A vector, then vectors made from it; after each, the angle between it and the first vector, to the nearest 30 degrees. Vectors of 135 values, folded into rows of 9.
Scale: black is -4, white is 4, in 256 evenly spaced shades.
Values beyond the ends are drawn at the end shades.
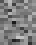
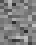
30 degrees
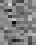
30 degrees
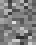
150 degrees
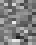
150 degrees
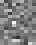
150 degrees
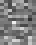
150 degrees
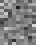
60 degrees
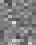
150 degrees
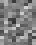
90 degrees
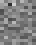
120 degrees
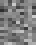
90 degrees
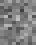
60 degrees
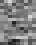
30 degrees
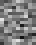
120 degrees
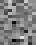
30 degrees
